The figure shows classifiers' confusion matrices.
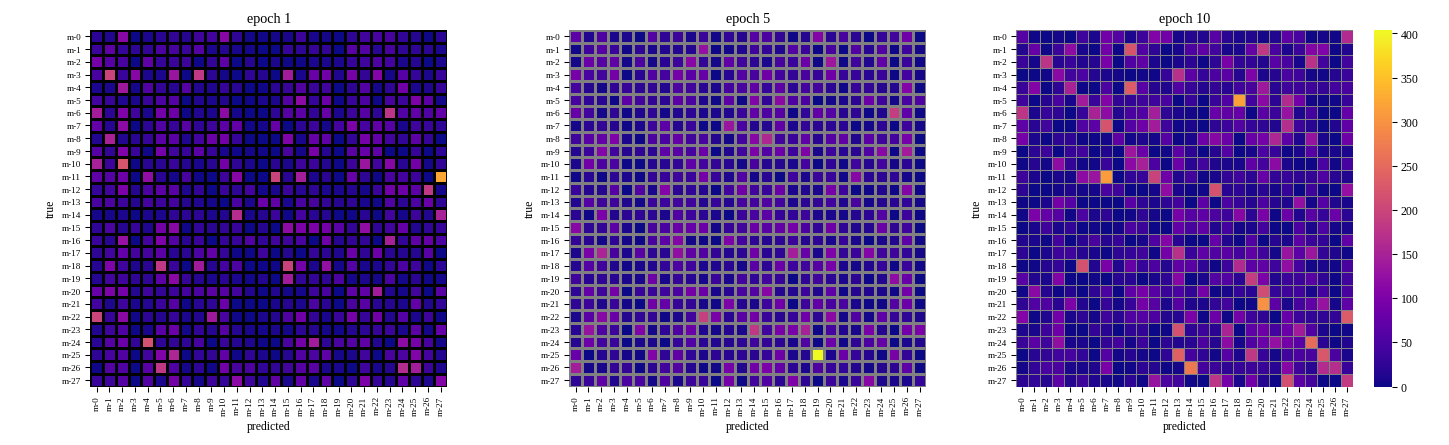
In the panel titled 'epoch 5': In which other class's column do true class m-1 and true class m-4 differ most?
m-10
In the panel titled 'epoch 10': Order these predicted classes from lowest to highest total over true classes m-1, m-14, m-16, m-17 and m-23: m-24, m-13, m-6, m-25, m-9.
m-6, m-25, m-9, m-24, m-13
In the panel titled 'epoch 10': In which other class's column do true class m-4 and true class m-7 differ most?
m-9
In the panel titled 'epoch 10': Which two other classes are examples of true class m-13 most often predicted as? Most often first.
m-23, m-3
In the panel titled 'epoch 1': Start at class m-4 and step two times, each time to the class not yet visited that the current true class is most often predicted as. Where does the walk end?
m-0
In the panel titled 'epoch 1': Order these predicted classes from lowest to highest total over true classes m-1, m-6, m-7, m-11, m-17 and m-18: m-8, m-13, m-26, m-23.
m-13, m-26, m-8, m-23
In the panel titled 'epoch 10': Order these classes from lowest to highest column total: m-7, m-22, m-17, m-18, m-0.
m-0, m-18, m-17, m-7, m-22
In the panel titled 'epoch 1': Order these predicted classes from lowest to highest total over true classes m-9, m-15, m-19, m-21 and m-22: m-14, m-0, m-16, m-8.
m-14, m-8, m-16, m-0
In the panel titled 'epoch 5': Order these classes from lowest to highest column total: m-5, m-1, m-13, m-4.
m-4, m-5, m-13, m-1
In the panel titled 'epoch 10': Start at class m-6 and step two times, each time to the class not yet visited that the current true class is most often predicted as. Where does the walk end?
m-27
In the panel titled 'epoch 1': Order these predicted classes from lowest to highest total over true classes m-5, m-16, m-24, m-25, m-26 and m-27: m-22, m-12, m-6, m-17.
m-22, m-12, m-17, m-6
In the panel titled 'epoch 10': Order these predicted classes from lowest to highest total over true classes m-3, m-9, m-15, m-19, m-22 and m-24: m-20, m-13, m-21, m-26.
m-26, m-21, m-20, m-13
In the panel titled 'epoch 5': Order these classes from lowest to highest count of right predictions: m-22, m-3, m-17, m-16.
m-16, m-22, m-3, m-17
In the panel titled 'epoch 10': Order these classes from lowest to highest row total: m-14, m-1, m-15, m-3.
m-15, m-3, m-14, m-1
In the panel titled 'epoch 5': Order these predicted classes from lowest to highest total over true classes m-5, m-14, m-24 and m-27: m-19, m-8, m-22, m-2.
m-19, m-22, m-8, m-2
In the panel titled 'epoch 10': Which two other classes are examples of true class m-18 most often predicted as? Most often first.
m-5, m-22
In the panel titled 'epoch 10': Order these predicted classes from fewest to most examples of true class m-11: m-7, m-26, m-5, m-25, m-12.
m-26, m-25, m-12, m-5, m-7
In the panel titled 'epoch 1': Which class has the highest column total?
m-2
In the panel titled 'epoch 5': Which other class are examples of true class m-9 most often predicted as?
m-26
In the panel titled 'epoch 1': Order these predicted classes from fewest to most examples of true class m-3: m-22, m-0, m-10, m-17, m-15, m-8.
m-10, m-0, m-17, m-22, m-15, m-8
